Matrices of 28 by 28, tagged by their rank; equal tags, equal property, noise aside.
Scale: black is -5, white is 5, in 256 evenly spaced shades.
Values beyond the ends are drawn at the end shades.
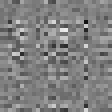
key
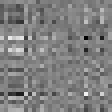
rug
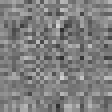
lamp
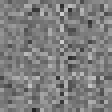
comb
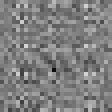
lamp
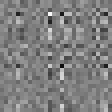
key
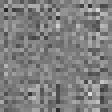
key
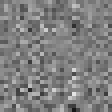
lamp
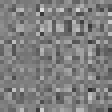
lamp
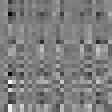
key
